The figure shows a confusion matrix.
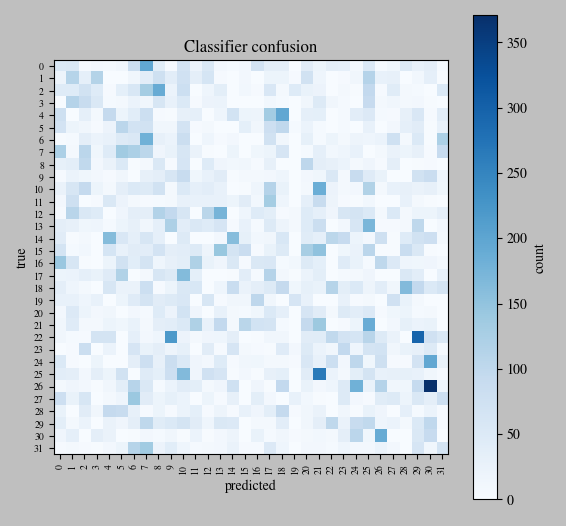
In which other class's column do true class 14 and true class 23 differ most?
4
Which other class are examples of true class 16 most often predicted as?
0
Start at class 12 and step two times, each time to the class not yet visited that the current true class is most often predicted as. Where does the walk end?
25
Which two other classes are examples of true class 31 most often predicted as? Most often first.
7, 6
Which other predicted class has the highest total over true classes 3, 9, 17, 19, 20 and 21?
10
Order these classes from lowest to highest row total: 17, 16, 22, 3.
3, 17, 16, 22
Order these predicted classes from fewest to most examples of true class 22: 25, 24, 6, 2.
2, 6, 24, 25
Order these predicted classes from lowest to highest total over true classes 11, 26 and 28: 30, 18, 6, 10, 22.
22, 10, 6, 18, 30
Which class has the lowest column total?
19
